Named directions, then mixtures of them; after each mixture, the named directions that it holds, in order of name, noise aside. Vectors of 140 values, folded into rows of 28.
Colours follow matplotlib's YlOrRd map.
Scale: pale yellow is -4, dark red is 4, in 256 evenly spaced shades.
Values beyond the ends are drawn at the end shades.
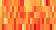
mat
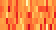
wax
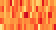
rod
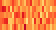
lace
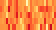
wax.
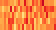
lace, mat.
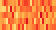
lace, wax.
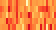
wax.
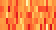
wax.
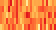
rod, wax.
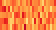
lace.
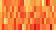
mat.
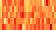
mat.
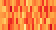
lace, wax.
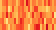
mat, wax.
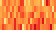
mat.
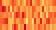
lace.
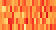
lace.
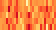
wax.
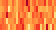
wax.
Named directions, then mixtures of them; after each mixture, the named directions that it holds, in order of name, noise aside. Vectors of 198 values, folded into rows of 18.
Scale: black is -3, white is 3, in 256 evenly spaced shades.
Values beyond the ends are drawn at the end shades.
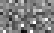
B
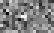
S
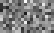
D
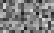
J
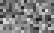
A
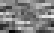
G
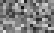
A, B, J.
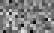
B, S.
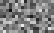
A, B.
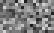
A, B, J.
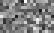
A, B, D.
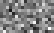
A, B.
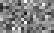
D.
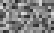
D, J, S.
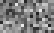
A, B, J.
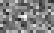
B, S.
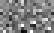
B.
